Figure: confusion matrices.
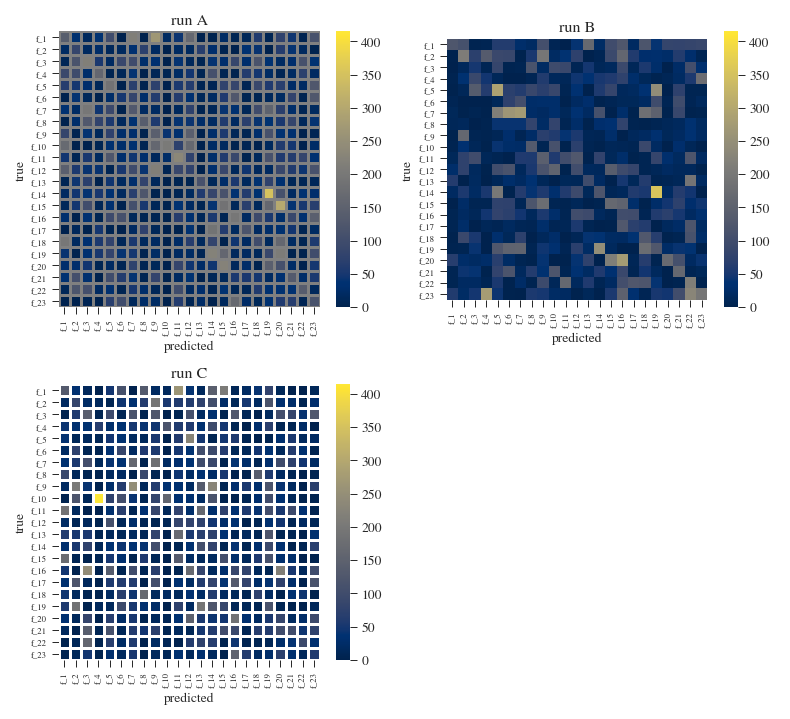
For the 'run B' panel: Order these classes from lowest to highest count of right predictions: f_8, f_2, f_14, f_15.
f_8, f_14, f_15, f_2
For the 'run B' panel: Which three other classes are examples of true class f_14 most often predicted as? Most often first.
f_19, f_5, f_12
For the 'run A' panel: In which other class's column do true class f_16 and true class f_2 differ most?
f_23
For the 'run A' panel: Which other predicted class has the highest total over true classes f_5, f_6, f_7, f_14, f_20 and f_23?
f_19
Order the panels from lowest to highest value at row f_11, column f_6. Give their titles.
run B, run A, run C
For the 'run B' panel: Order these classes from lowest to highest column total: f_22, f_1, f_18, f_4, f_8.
f_1, f_4, f_8, f_18, f_22
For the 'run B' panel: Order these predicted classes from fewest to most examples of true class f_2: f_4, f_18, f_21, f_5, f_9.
f_18, f_21, f_5, f_4, f_9
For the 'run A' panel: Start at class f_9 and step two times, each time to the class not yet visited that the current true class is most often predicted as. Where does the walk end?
f_1
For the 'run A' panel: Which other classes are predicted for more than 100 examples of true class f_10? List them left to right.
f_1, f_9, f_12
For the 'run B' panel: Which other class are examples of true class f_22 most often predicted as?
f_11
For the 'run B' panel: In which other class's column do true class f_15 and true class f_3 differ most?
f_9
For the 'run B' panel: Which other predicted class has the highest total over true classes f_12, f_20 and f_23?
f_16
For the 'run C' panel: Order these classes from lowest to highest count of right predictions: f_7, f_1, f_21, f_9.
f_9, f_21, f_1, f_7
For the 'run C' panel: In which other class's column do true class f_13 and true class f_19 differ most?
f_2
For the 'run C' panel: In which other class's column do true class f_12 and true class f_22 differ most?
f_3
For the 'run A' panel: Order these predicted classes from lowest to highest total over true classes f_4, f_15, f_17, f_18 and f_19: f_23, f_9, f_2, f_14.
f_9, f_2, f_23, f_14
